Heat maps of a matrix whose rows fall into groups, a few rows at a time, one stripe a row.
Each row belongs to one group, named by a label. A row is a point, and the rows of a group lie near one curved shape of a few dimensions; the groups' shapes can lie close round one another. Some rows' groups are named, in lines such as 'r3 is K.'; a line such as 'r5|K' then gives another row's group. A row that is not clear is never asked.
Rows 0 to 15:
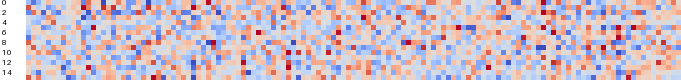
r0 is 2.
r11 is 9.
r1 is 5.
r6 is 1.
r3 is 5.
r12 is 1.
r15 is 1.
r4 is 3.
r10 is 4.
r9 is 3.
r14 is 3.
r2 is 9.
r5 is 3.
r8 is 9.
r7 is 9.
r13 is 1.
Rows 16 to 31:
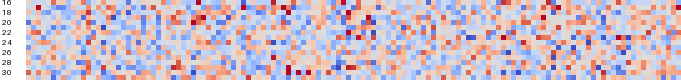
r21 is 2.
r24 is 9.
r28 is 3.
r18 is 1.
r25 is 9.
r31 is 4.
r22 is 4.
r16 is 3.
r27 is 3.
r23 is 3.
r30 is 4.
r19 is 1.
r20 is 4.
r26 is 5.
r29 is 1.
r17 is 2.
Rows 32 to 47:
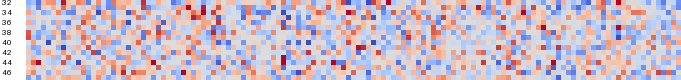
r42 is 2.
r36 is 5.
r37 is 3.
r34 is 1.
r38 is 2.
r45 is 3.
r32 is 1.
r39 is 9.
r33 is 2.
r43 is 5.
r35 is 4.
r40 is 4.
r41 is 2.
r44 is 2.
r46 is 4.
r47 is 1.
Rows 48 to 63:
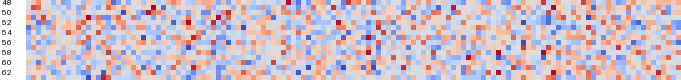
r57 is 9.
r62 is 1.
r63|9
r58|3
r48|1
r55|4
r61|4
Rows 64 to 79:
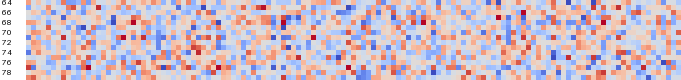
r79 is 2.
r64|1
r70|4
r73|4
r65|1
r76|4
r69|5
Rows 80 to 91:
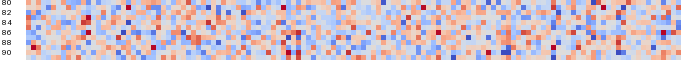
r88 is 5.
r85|2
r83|9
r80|1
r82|9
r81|5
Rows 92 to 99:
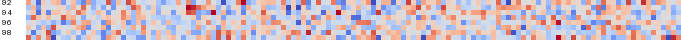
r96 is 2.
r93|4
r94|9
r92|3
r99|9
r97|3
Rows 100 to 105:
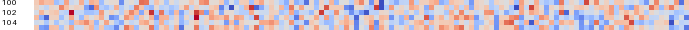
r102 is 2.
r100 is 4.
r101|3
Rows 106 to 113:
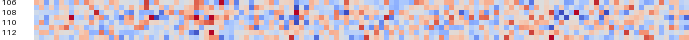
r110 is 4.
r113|3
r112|9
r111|3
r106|9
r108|1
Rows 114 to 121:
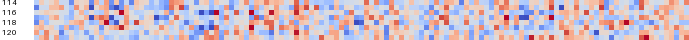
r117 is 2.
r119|1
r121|9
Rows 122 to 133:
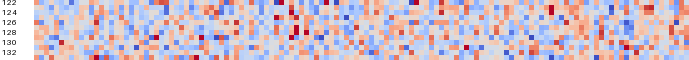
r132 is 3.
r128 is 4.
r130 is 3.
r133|9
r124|3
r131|3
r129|5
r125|1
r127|4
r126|9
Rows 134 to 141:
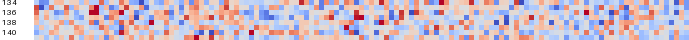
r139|1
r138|1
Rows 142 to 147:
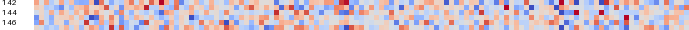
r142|1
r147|1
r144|1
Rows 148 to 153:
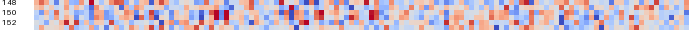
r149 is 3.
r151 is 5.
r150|5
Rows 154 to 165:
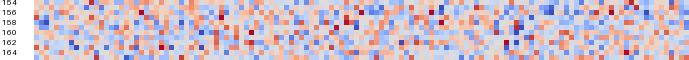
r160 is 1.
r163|1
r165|4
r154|4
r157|9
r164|3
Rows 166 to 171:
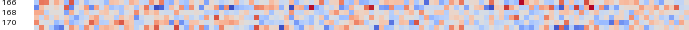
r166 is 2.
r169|5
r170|5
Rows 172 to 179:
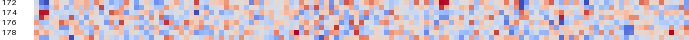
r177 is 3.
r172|2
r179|2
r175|2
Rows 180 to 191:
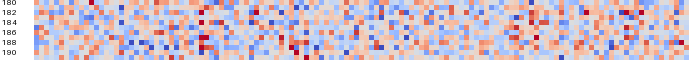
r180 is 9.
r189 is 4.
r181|4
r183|3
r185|5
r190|1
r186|1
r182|3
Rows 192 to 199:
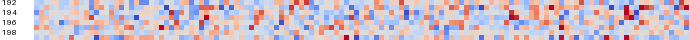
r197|1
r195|5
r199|1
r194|5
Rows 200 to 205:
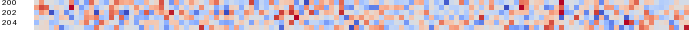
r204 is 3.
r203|1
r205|3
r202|9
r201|2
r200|2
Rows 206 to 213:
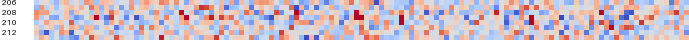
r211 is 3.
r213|2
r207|4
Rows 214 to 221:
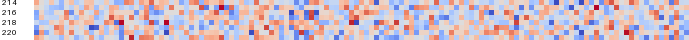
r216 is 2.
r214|4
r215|9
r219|5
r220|9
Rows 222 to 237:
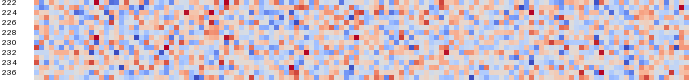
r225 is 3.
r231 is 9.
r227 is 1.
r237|9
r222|9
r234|9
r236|4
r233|5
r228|9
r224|1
